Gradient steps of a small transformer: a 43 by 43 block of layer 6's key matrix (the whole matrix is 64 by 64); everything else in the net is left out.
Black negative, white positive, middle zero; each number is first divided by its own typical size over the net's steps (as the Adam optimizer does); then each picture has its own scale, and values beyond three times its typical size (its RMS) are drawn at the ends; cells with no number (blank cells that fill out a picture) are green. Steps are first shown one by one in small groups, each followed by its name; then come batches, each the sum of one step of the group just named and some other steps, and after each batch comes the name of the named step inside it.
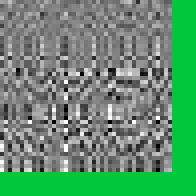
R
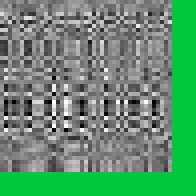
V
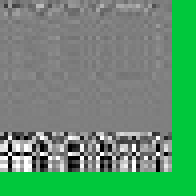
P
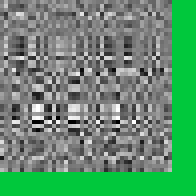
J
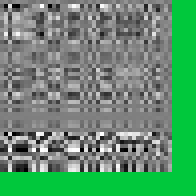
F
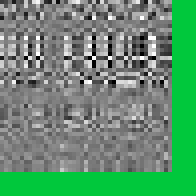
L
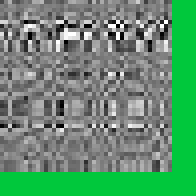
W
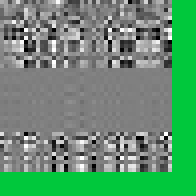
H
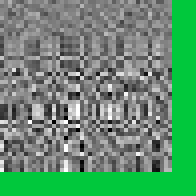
R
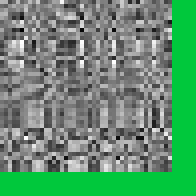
H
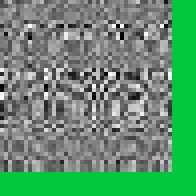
W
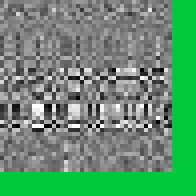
J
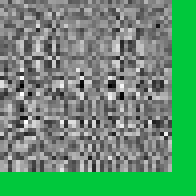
H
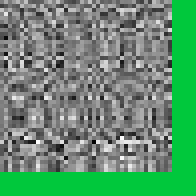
H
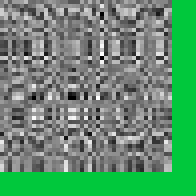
J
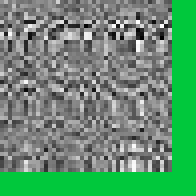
W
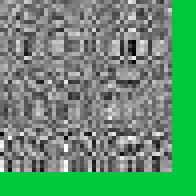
R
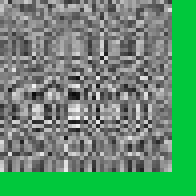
J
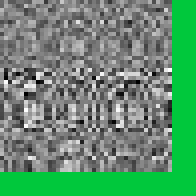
J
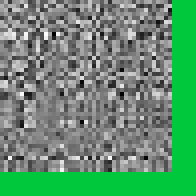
L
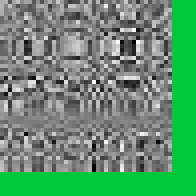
H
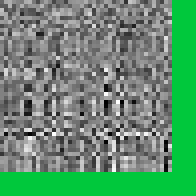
V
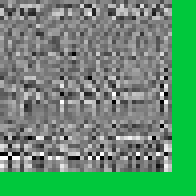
P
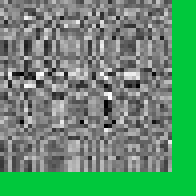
V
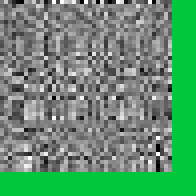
P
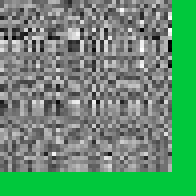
H
